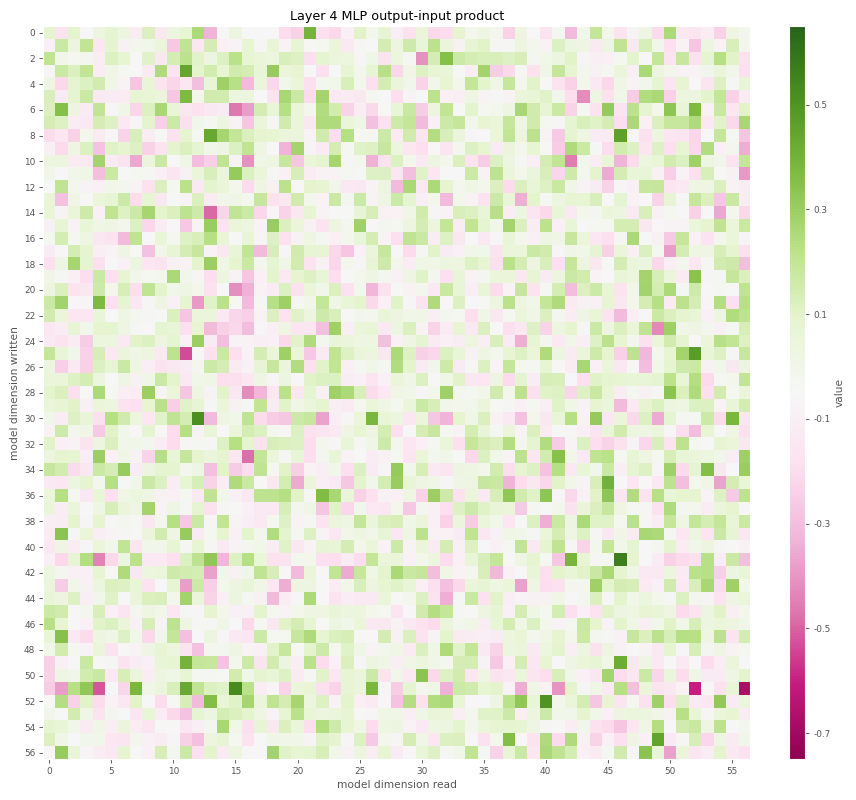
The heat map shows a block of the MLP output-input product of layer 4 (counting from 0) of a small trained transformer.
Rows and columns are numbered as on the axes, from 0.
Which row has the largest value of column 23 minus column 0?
23
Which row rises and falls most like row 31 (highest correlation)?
1
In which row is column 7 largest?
51
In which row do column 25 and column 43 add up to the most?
38
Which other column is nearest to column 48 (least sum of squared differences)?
9
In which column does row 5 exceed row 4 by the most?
11
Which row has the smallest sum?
0
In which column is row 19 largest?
52
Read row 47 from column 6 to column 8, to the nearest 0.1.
0.1 0 -0.2
